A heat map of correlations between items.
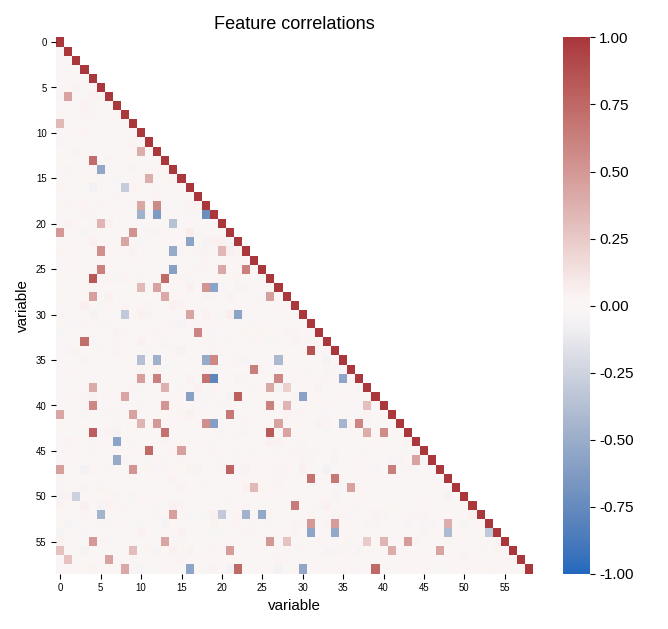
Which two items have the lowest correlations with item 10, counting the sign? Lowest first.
19, 35
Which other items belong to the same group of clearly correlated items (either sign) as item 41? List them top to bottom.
0, 9, 21, 47, 56
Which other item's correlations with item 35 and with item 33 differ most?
3
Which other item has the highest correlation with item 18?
37
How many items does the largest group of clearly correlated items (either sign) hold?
8
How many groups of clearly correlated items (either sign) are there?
14
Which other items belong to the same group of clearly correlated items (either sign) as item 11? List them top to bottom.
15, 45
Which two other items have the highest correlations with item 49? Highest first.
36, 24
